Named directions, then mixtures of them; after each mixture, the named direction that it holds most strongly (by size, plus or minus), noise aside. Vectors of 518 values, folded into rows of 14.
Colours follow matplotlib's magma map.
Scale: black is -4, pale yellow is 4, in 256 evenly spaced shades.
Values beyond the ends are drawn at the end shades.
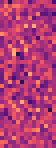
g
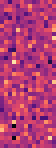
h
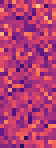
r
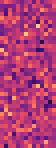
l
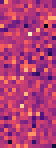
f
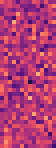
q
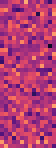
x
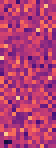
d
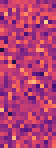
l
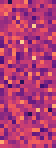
g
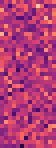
r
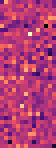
f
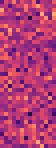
r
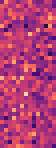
f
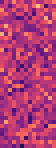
r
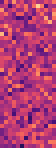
r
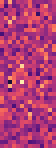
g
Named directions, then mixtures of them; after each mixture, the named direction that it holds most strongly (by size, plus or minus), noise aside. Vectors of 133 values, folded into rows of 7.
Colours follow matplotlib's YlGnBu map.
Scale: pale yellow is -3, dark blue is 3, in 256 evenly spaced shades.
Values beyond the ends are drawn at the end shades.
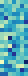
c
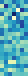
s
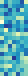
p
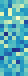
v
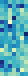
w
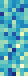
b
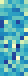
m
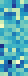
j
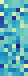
s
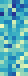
b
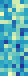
b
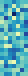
s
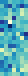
w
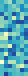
c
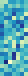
m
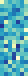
m
